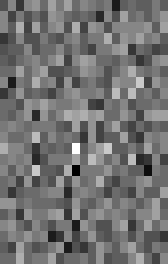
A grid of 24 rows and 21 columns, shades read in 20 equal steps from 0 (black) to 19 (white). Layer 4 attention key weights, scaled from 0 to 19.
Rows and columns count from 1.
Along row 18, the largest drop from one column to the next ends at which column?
9
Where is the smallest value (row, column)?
16, 10
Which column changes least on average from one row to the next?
6
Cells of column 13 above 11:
3
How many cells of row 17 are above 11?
2
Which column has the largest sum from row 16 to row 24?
13
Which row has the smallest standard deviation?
19
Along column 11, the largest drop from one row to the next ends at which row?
12
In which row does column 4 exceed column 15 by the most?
1
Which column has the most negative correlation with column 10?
5
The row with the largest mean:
11
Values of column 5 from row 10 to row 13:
10 3 9 14
